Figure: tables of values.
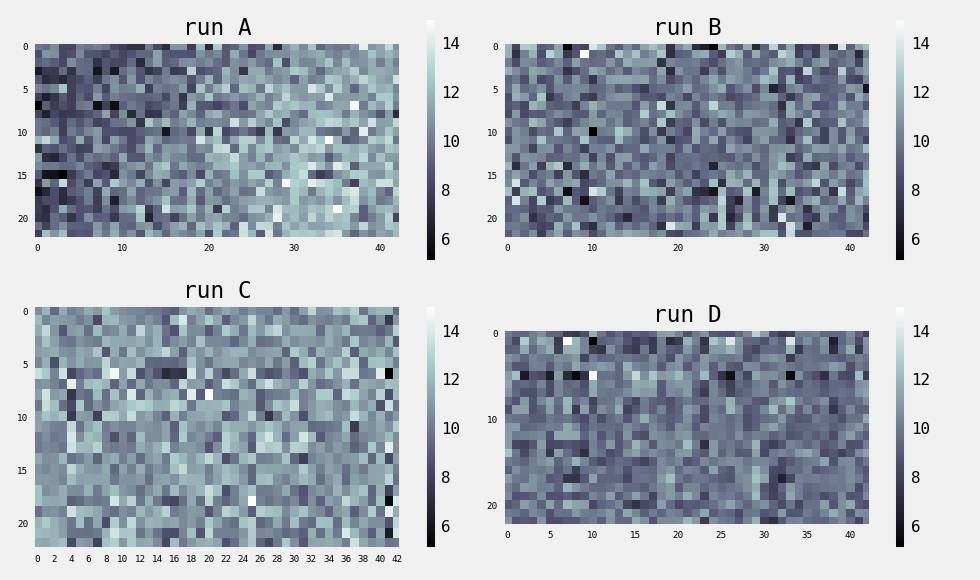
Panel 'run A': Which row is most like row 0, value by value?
10
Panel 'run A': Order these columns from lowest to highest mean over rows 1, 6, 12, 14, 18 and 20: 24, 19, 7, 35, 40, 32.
7, 19, 24, 40, 35, 32
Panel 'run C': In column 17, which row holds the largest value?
1
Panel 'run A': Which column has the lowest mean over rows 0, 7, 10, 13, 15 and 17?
3
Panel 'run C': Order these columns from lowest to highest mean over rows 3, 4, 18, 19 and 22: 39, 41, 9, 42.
41, 39, 42, 9
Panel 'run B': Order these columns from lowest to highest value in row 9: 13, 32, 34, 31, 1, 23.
34, 23, 32, 1, 13, 31
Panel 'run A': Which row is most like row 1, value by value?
2
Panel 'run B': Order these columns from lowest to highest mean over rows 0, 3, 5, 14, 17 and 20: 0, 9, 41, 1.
1, 9, 41, 0
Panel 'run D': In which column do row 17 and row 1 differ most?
7
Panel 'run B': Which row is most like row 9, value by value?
3
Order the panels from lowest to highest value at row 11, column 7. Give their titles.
run B, run A, run D, run C
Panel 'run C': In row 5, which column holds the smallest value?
2
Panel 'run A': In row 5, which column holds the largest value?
32
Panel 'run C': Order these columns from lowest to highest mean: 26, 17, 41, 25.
41, 26, 17, 25
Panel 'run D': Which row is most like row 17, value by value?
0
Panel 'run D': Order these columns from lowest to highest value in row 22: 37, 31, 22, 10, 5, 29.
31, 5, 37, 10, 22, 29
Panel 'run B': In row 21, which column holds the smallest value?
35
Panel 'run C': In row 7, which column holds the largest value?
4
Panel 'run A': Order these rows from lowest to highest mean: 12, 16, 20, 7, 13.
7, 20, 13, 12, 16
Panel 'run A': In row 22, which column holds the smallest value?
0
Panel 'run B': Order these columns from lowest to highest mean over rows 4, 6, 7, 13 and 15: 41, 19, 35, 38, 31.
19, 38, 41, 35, 31
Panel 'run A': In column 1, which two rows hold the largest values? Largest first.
11, 22
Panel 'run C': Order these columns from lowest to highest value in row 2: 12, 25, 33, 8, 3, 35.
3, 33, 8, 35, 25, 12
